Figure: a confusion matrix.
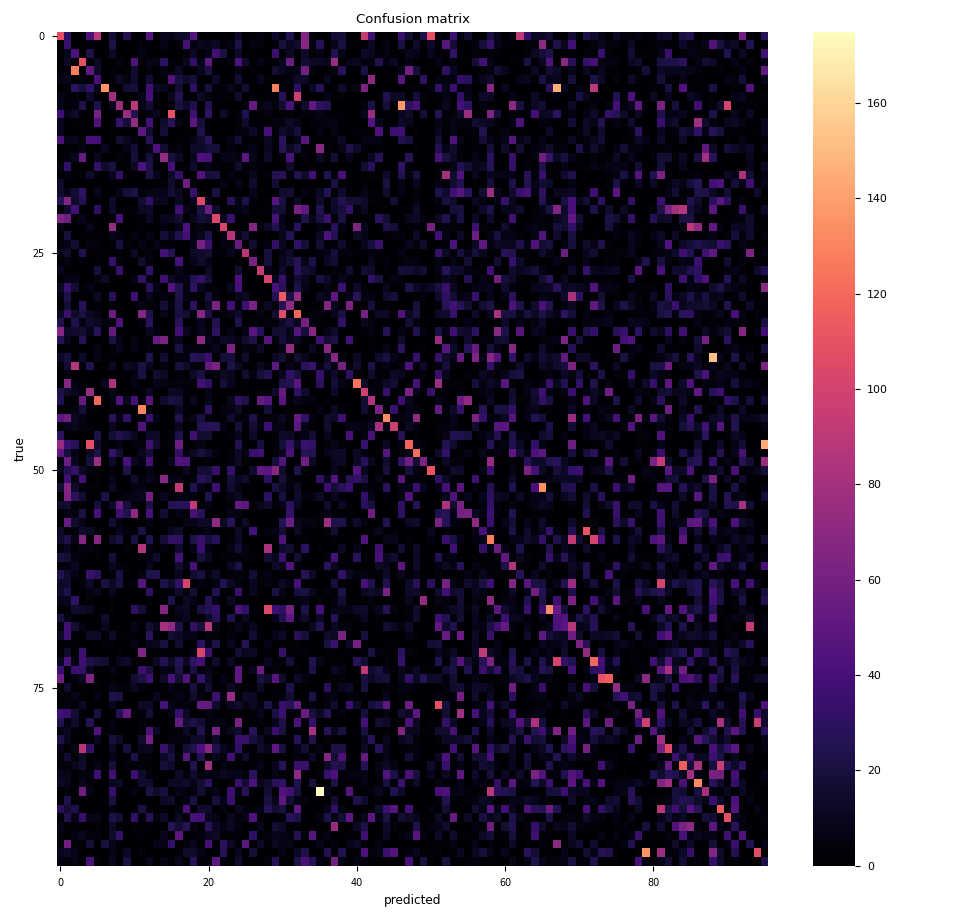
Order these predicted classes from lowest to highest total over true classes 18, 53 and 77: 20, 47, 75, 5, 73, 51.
5, 73, 75, 20, 47, 51
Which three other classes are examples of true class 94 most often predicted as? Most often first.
79, 81, 88
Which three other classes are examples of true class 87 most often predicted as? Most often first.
35, 58, 3
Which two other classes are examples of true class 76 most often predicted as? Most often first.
23, 54
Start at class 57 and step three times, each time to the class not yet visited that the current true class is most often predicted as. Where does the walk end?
1
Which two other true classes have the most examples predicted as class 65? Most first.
52, 1
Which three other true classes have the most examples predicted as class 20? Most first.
68, 84, 82
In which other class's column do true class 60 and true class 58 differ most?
72
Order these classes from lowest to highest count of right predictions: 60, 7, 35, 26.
35, 60, 26, 7
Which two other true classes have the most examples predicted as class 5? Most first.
42, 0
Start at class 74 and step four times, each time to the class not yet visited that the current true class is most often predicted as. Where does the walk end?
2
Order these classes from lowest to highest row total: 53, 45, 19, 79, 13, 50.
13, 53, 45, 19, 50, 79
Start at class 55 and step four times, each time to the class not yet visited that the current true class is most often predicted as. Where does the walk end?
3
